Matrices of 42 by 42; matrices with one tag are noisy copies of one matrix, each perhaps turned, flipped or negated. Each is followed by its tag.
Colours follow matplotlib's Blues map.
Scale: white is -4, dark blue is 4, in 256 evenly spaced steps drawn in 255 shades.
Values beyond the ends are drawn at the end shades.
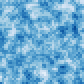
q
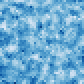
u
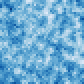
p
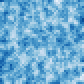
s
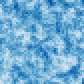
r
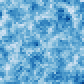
r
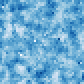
q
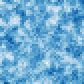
q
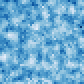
u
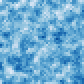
r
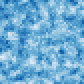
u
